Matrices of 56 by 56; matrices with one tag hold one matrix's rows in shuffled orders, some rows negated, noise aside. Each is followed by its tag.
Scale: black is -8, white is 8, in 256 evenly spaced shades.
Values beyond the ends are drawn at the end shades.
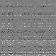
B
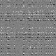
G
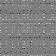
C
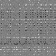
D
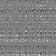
D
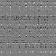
D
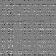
B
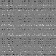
B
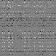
B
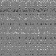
D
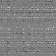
G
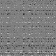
G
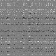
G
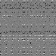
C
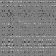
B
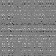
B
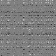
G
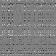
B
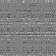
G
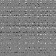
D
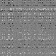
B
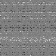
C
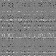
B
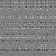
D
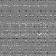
D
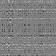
B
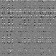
B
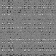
B
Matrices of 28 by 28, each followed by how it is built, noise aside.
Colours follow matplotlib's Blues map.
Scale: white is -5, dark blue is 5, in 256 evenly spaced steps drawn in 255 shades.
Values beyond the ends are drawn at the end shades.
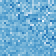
upper triangular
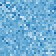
banded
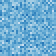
repeating rows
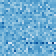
uneven rows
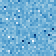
sparse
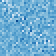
banded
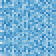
repeating rows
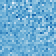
upper triangular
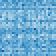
blocks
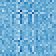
low rank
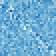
banded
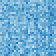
blocks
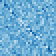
diagonal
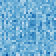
blocks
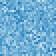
banded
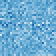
uneven rows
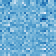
low rank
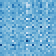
low rank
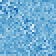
banded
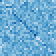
diagonal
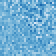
upper triangular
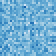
blocks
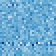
uneven rows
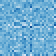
low rank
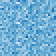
repeating rows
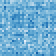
blocks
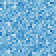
repeating rows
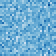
repeating rows
